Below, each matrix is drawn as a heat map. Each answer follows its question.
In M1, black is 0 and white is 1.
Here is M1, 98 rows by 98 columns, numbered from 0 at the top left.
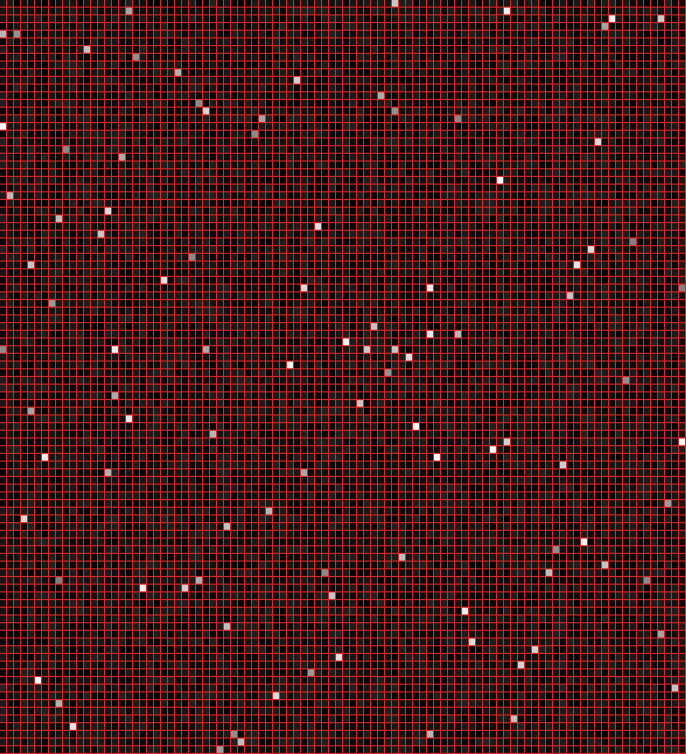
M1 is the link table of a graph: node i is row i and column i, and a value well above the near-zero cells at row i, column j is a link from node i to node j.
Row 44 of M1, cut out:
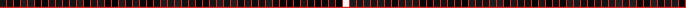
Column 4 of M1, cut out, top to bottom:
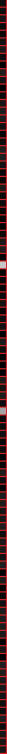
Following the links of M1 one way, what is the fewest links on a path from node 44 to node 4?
5
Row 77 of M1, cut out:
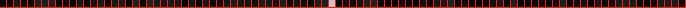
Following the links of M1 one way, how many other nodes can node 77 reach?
2
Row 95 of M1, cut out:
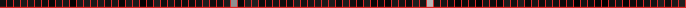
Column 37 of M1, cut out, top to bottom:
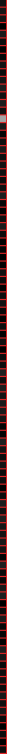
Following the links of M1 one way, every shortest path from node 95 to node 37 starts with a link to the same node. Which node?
node 61
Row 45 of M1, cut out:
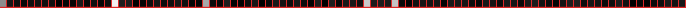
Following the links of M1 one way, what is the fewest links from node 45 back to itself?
2
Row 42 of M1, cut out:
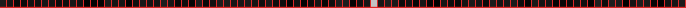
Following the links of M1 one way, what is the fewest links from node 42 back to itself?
6
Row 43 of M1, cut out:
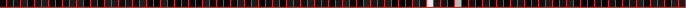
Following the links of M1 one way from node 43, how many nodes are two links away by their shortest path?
2
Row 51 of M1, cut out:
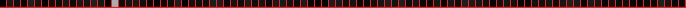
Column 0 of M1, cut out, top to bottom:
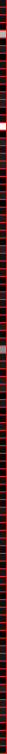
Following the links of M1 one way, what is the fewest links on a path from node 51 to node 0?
2
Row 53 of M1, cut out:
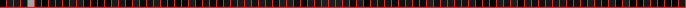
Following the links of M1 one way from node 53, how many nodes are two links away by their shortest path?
2
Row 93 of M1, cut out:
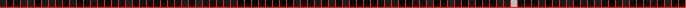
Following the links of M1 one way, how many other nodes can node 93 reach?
10
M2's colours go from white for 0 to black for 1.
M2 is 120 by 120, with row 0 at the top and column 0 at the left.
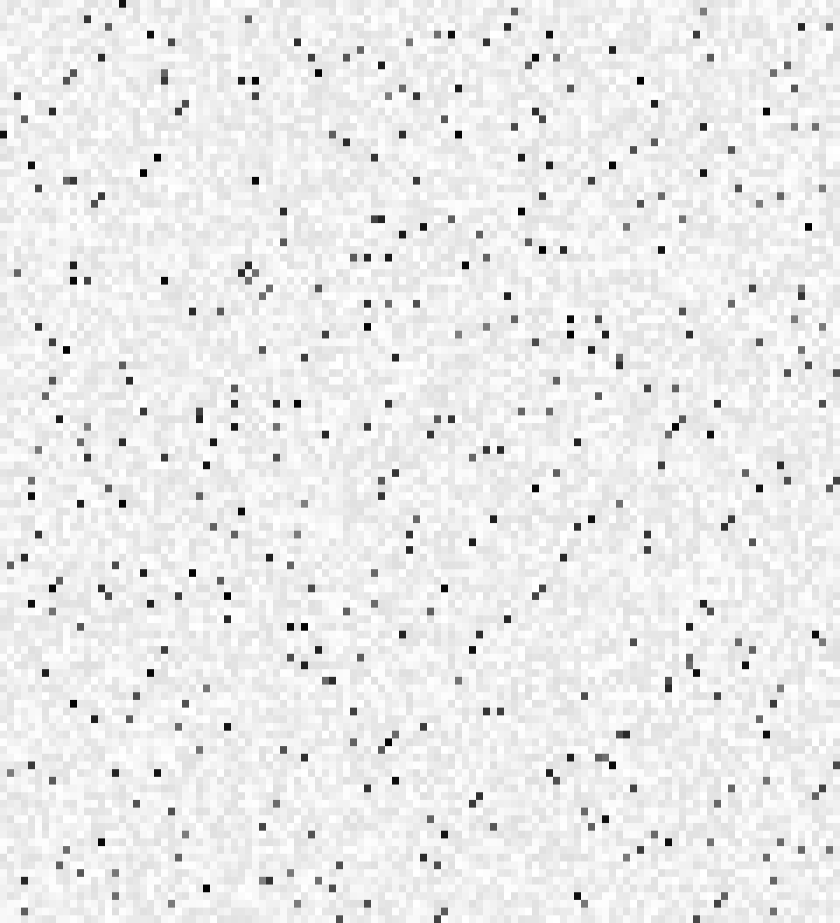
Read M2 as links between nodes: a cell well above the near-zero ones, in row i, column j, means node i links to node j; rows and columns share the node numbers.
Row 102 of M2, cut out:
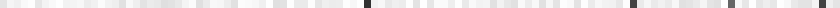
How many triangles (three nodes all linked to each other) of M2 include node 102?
1
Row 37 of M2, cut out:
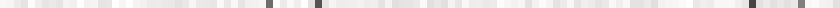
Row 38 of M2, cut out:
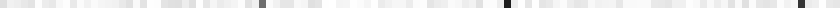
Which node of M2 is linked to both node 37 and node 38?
node 114
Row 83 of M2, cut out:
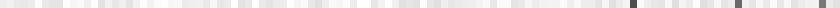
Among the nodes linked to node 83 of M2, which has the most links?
node 117
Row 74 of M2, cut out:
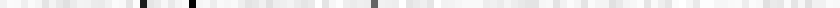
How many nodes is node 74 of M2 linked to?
3
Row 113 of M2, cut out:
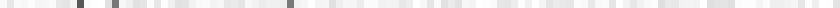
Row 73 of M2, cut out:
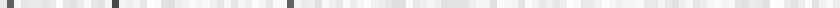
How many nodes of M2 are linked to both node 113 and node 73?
2
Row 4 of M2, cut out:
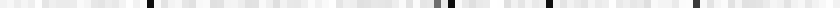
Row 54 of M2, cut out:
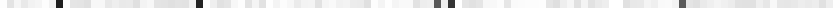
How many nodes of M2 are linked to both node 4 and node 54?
2
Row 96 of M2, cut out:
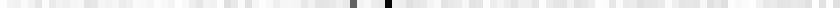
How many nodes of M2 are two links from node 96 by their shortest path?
5
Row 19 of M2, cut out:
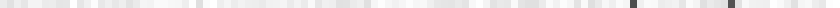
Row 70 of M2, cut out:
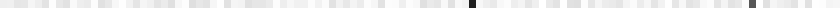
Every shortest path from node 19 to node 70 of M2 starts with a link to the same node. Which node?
node 104
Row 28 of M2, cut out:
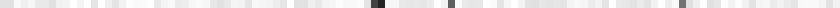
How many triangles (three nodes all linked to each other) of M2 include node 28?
2
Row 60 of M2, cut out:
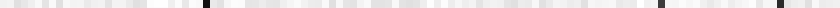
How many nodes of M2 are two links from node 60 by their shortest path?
5
